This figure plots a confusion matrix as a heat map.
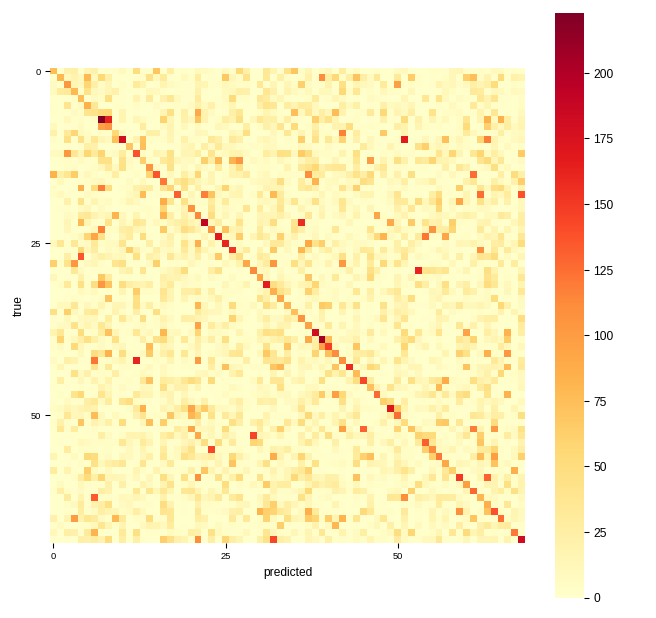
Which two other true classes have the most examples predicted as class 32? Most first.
68, 28
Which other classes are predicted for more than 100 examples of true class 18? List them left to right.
22, 62, 68
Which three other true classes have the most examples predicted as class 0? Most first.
15, 28, 35
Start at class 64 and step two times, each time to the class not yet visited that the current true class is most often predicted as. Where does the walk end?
63
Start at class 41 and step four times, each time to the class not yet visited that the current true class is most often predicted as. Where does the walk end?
7
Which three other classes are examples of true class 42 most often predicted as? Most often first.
12, 6, 21
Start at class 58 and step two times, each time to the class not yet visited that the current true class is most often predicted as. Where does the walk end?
6
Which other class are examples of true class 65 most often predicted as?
3
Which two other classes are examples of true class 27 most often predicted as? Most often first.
4, 24
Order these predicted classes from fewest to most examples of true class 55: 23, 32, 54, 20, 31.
31, 32, 20, 54, 23
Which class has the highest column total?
21
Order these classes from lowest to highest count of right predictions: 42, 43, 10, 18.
42, 18, 43, 10
